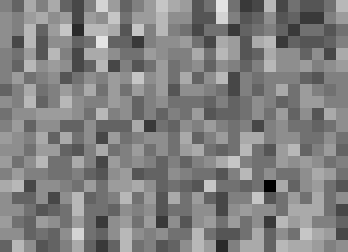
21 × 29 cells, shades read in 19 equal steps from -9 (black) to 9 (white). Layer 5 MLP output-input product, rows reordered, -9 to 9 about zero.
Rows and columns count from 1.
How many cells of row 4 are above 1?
7
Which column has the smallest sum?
20
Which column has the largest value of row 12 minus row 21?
19
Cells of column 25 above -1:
10
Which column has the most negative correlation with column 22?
5
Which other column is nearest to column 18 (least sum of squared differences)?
2
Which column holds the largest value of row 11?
12
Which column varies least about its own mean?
1
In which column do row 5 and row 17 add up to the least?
28
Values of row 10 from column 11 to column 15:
1 -2 0 -2 0
